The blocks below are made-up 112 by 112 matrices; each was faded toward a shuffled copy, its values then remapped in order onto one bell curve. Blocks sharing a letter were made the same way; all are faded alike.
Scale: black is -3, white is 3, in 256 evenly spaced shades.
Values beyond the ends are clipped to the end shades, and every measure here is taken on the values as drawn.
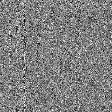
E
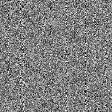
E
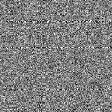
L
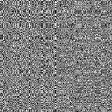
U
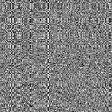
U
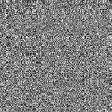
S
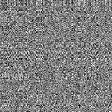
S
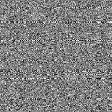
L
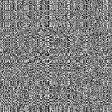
U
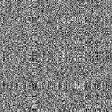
S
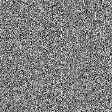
E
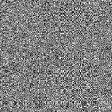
S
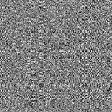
S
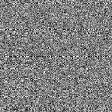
L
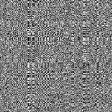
U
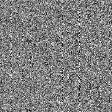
E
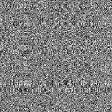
S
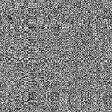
S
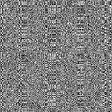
U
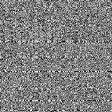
L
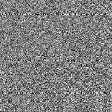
L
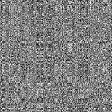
S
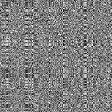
U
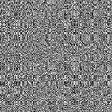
U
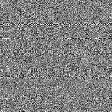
L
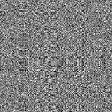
S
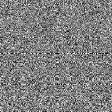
L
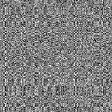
U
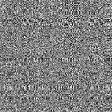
S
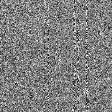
E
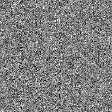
E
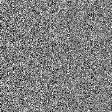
E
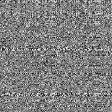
L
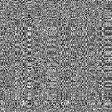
U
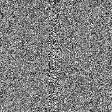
E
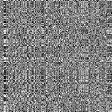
U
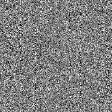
E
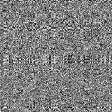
L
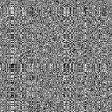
U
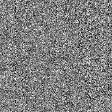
E
